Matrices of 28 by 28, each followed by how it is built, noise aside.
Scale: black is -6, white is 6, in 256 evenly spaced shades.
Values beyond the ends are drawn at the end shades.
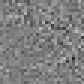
upper triangular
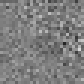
upper triangular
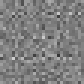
low rank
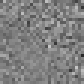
upper triangular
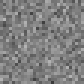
noise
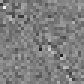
banded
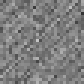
Hankel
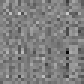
low rank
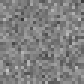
noise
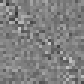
banded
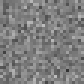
noise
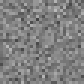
noise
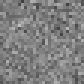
noise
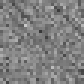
Toeplitz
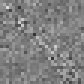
banded
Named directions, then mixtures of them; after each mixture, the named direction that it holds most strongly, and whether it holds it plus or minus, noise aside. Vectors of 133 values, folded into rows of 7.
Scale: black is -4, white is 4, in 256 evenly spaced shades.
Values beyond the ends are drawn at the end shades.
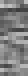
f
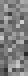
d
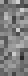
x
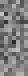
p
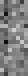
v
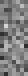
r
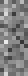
v, minus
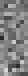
d, minus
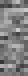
f, minus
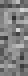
x, plus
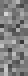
d, minus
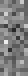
v, minus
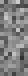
x, plus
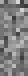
x, plus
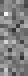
v, minus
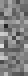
r, minus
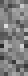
r, plus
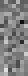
d, minus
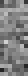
f, minus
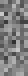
p, plus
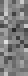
v, minus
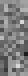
d, plus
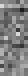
x, minus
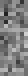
v, plus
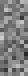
d, plus
